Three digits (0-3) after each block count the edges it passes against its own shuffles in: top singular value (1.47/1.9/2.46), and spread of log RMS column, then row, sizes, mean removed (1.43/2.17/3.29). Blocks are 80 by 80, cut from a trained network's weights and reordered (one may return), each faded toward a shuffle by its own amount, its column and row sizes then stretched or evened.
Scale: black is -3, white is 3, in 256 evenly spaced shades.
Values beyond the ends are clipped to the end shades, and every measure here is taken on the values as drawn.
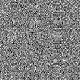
2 0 0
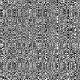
3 2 1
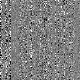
0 3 0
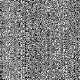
1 2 1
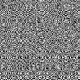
3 0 2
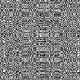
3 1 2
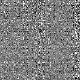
0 3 1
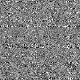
0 1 2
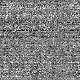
1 1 2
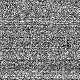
1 0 1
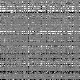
3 2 3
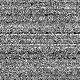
2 0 2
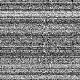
3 0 2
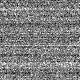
2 1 1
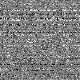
1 0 3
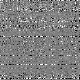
0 2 3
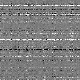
3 1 3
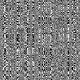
3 3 0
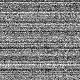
3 0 2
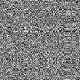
3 0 2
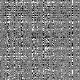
2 3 1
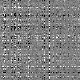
2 3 2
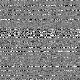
2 0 3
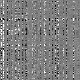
2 3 2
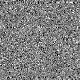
1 0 1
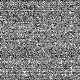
1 2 0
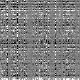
3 3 2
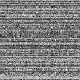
3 0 1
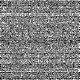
2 2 1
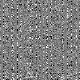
0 3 1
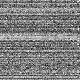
3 0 1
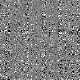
0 3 2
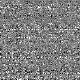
0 2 2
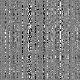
2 3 2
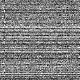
3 1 2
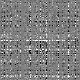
2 3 2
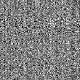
1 0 2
